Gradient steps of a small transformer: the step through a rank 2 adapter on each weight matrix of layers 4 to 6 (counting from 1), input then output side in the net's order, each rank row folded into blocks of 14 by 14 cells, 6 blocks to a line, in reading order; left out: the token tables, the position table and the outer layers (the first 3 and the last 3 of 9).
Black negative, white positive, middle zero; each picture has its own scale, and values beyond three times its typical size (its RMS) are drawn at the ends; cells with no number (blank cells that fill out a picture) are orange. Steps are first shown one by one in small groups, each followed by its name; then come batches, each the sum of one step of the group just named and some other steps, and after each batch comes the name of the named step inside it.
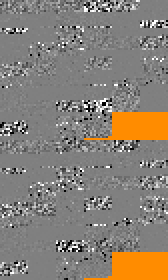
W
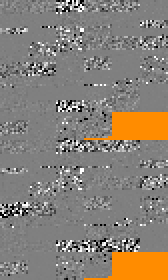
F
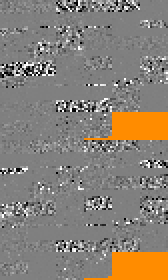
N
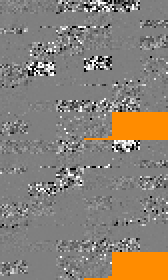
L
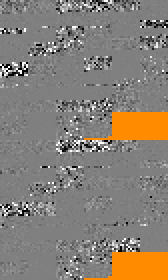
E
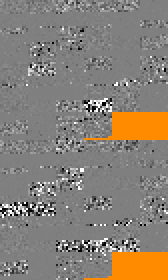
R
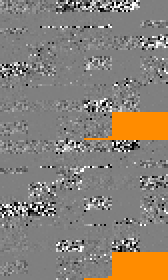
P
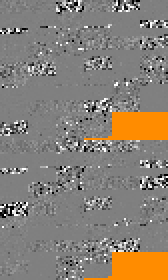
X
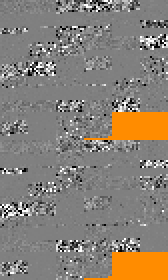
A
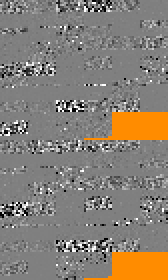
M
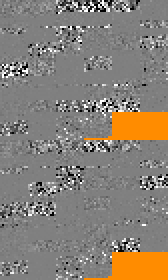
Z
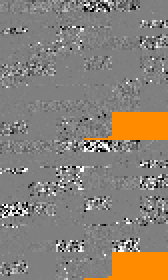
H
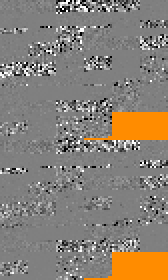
L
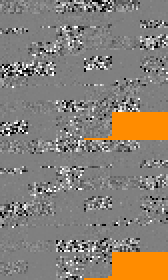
M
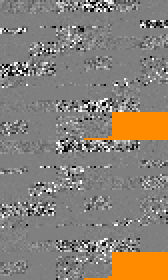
R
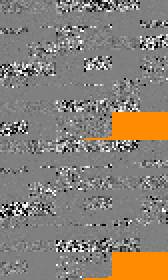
M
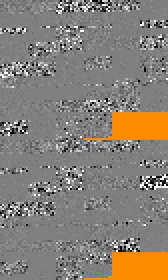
Z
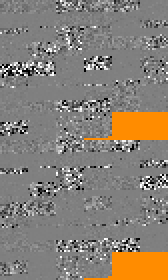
L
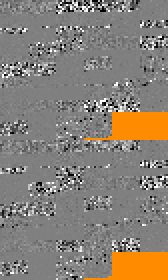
Z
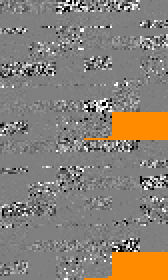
W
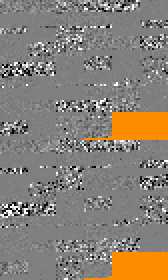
L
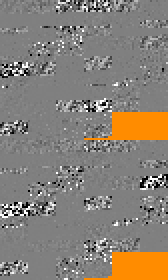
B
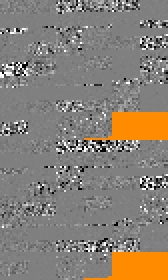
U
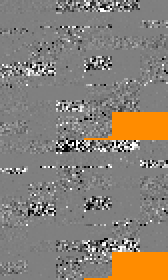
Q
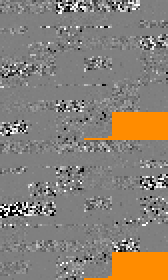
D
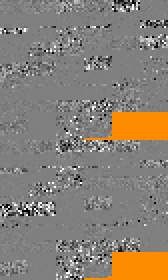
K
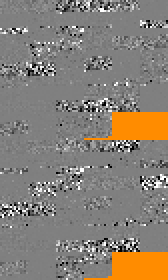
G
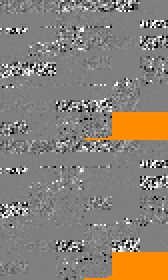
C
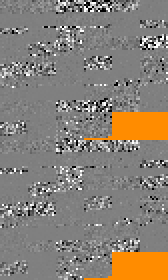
K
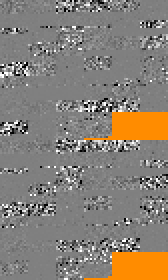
Q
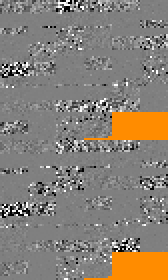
D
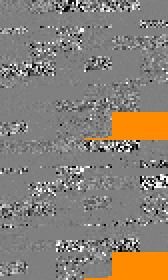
G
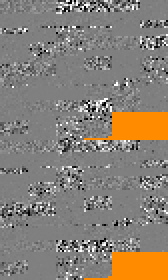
K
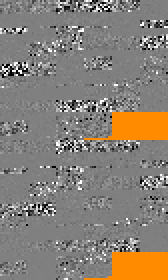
G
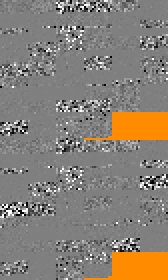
Q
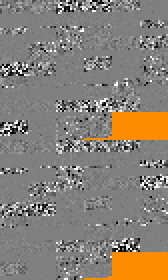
G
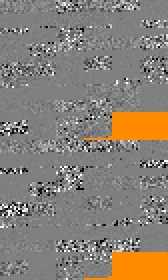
U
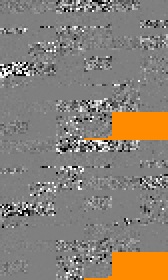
K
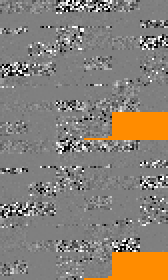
D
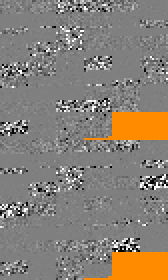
D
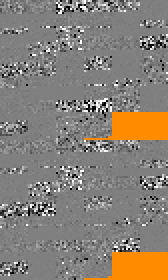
D
